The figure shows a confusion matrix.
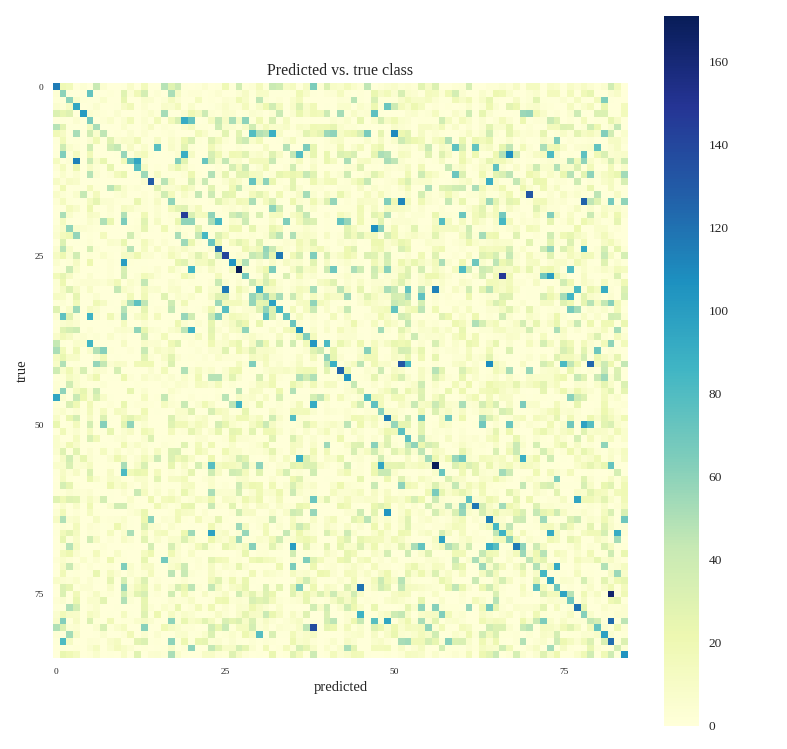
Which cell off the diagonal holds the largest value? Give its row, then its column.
75, 82
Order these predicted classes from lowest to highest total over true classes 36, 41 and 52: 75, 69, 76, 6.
69, 76, 6, 75
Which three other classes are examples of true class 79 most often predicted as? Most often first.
82, 49, 47
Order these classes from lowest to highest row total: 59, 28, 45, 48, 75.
48, 45, 59, 28, 75
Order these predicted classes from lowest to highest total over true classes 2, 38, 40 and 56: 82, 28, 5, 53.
53, 28, 5, 82
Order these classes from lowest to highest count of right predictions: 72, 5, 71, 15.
15, 71, 5, 72
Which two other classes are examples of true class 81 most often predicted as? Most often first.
30, 2
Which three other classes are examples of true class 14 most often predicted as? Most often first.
64, 29, 31
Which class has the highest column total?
38
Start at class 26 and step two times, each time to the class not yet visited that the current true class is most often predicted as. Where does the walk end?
67
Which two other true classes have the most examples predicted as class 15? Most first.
9, 55
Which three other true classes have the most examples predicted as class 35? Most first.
68, 49, 71
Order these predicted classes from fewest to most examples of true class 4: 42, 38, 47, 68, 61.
68, 38, 61, 42, 47
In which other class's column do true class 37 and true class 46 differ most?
0
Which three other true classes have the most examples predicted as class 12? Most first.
11, 32, 36
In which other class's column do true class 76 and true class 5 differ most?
19
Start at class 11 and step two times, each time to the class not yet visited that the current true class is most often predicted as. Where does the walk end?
49
